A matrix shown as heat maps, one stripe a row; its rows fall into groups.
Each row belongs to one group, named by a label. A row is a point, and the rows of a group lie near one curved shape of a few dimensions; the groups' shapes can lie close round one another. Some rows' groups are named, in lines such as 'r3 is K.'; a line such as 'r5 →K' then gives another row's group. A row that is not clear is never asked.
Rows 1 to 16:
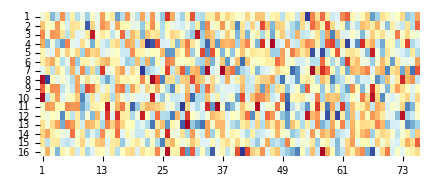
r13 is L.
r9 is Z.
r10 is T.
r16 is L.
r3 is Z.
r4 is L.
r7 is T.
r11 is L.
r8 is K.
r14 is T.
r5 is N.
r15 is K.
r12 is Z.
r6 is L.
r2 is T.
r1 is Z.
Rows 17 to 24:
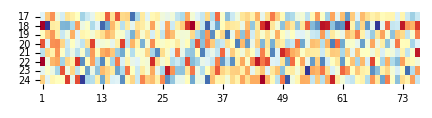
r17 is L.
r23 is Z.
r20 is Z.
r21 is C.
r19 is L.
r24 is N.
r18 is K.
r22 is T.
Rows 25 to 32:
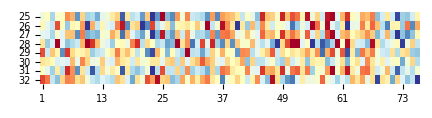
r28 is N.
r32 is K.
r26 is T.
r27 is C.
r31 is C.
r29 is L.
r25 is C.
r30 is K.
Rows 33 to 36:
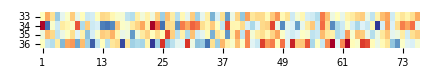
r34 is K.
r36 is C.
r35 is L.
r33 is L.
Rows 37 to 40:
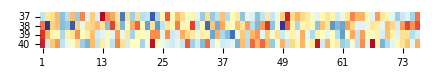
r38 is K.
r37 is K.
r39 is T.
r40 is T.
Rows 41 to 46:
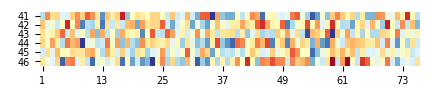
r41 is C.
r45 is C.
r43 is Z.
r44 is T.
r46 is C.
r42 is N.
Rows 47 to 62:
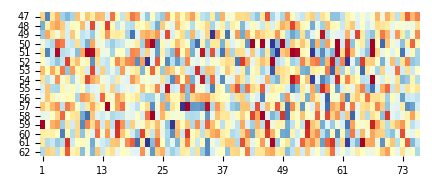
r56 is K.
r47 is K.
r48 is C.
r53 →Z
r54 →N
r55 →L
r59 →Z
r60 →Z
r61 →L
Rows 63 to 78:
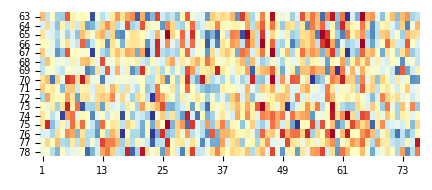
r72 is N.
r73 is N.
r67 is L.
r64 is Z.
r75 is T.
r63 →L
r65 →L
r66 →L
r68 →K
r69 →Z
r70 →C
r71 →L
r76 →C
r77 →K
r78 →Z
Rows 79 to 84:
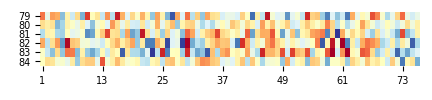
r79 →Z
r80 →L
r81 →Z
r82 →L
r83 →C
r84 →K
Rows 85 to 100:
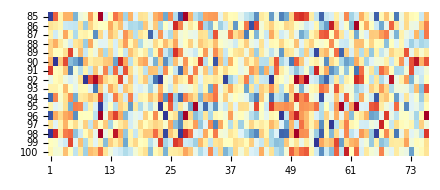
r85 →C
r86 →L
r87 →T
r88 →K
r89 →Z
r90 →K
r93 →T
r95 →C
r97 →N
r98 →C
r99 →Z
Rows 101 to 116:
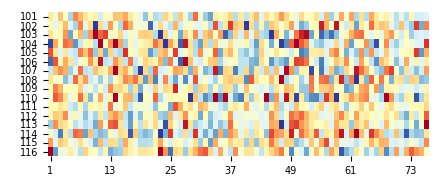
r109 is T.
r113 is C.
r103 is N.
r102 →T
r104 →C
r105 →T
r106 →C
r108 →L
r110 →L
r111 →K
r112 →C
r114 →C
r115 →T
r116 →K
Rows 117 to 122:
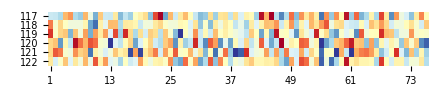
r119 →Z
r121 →T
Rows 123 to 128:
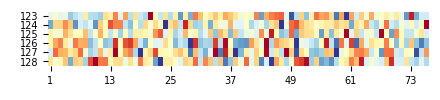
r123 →Z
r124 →C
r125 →N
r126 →L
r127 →L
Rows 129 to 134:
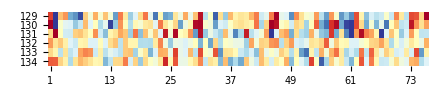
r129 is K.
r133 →T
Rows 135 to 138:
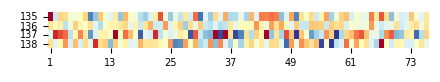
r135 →T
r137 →L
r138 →N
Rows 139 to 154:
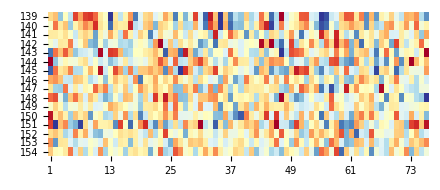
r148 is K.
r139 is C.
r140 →C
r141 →T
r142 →N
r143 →C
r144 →K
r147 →N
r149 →L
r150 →T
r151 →K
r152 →L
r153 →K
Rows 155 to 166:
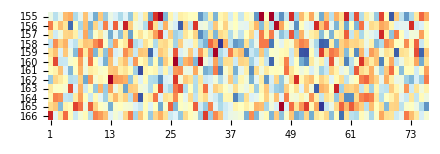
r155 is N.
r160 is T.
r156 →Z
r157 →N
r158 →C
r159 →T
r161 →L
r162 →K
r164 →T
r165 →C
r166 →Z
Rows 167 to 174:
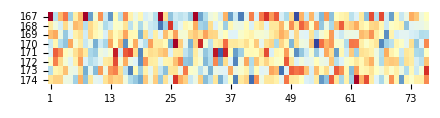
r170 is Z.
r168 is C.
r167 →T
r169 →K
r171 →L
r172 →L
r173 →C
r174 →L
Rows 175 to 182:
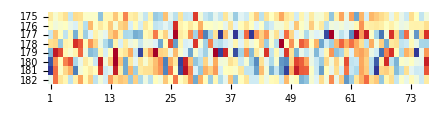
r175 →L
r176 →K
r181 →C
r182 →T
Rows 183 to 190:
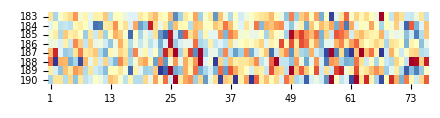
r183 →N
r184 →Z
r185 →C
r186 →C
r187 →T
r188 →K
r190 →L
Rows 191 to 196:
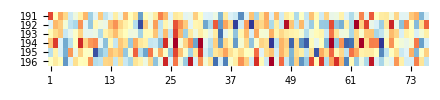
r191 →T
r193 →L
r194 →T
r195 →Z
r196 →L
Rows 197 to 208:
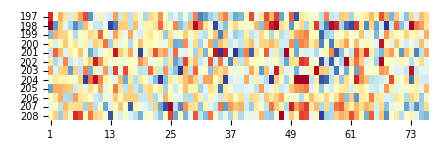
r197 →T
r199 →C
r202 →N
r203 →Z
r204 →N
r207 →C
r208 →C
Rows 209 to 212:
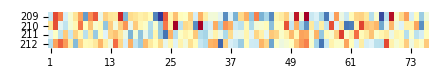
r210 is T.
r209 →N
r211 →C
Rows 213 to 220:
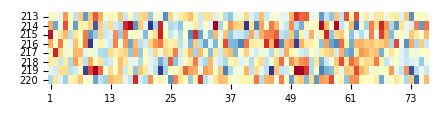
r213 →N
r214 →T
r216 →T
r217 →T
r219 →N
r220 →Z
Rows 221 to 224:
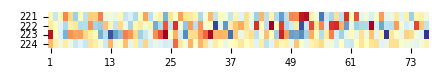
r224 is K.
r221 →N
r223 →K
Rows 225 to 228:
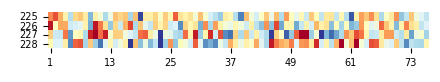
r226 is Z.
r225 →T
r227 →N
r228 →C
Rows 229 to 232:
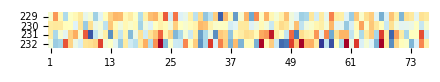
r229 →L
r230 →K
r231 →N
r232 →N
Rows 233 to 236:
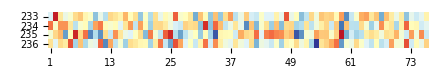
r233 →T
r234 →Z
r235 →N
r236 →Z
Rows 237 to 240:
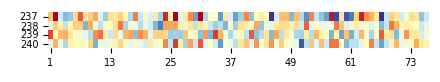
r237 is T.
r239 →Z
